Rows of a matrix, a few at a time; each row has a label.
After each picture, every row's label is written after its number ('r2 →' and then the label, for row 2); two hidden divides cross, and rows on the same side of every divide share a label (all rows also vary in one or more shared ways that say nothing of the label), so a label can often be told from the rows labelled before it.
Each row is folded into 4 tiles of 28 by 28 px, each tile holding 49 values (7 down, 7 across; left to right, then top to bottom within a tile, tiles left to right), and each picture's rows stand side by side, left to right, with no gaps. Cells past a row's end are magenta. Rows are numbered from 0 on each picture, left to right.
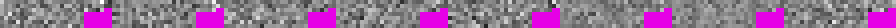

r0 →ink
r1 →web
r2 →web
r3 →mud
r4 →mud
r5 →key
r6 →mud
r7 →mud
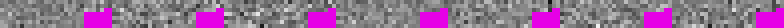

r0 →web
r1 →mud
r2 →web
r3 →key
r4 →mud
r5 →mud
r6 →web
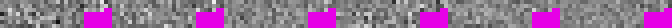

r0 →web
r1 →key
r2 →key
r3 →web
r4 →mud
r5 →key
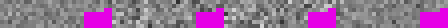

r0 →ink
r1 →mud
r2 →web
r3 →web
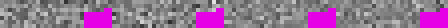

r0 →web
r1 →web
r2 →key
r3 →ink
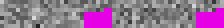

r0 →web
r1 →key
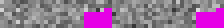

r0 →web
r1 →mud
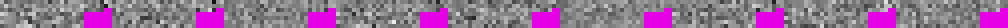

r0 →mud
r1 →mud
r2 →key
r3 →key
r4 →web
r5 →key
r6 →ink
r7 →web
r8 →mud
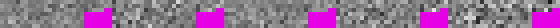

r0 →web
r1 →web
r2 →web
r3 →web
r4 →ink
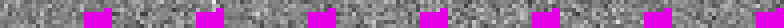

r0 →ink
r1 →key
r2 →mud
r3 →mud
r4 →web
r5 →key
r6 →ink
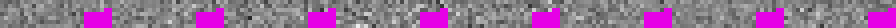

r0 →mud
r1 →mud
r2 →web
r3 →web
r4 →web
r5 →mud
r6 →mud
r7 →web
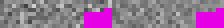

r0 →web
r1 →mud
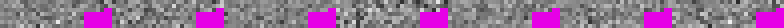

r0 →key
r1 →web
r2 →mud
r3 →mud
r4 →key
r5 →ink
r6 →mud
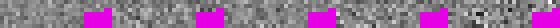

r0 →mud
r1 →web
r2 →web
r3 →key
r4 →key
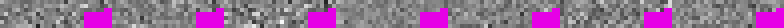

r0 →mud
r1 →key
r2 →mud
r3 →ink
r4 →mud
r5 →web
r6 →web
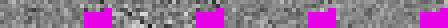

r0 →ink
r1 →web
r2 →key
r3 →key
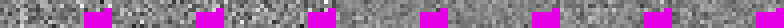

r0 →ink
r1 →mud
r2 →ink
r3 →key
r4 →ink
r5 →web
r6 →mud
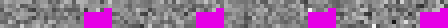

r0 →ink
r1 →key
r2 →mud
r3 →key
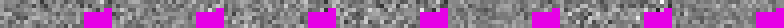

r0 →key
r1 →web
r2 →web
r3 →ink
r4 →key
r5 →key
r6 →mud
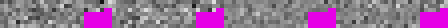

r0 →web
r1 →web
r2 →mud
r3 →web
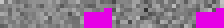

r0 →ink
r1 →web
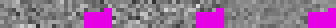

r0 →key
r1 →web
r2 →web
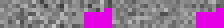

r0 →key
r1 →key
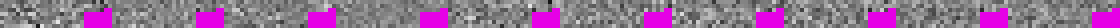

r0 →web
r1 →web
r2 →mud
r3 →mud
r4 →ink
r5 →key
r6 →key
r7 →ink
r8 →ink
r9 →web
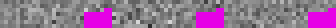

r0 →mud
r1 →ink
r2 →key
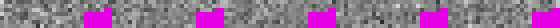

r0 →ink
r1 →web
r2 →ink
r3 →ink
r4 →key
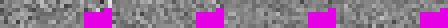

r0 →web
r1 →ink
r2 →web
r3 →mud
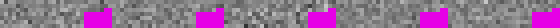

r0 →mud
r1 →ink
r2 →mud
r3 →key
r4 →key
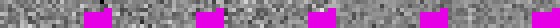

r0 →ink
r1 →web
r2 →web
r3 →key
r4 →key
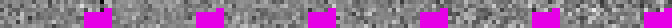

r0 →mud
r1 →key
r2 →web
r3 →mud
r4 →mud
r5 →web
